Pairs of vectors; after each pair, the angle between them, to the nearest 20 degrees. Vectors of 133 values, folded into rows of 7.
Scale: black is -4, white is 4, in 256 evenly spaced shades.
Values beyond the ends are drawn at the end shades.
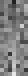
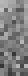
100 degrees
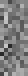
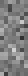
120 degrees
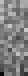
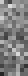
40 degrees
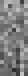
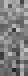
20 degrees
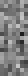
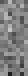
80 degrees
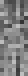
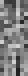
20 degrees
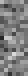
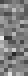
160 degrees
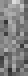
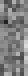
100 degrees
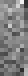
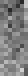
160 degrees
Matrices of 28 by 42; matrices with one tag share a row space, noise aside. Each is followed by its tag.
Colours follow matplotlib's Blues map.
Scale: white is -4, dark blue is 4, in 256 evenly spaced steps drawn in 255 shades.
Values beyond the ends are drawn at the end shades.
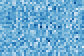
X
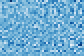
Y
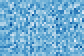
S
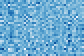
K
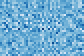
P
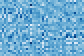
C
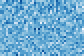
P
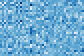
C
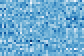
C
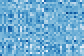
C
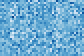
S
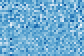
Y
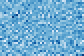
P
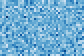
P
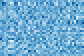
K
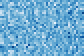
K
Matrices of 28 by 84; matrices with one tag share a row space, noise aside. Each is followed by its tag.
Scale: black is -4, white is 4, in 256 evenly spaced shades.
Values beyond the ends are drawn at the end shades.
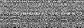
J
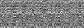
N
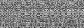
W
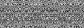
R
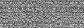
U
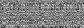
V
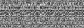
W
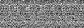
W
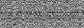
N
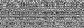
V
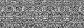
N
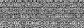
U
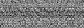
W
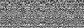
W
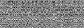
U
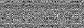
R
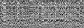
V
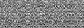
W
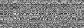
J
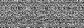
W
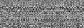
V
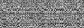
V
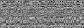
V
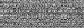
J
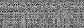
U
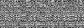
W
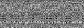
R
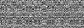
N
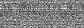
J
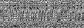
J
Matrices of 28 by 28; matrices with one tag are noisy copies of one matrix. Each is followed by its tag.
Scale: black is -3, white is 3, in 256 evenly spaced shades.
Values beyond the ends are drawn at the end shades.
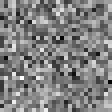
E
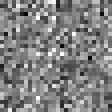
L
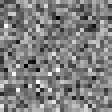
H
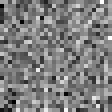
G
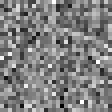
L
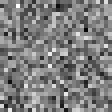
L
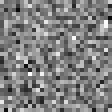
H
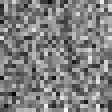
G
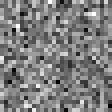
L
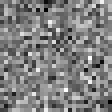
G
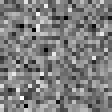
H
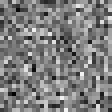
G
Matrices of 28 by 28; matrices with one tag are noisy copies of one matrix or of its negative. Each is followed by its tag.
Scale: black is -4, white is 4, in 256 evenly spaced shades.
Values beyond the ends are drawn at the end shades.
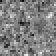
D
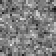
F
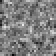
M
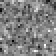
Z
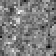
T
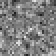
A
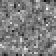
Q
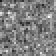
D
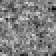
F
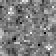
T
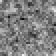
F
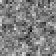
M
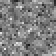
A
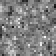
T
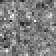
D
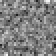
Q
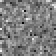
Z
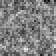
Q
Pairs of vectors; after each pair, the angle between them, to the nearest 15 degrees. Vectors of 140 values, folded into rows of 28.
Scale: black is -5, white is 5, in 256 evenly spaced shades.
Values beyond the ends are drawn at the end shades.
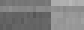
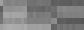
135 degrees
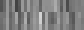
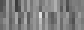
15 degrees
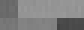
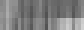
150 degrees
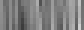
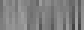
150 degrees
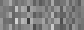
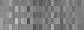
30 degrees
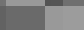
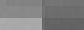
135 degrees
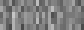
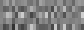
105 degrees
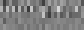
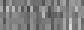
45 degrees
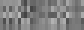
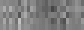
135 degrees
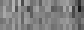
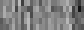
30 degrees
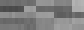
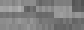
165 degrees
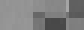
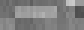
90 degrees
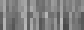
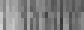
135 degrees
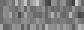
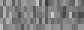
45 degrees
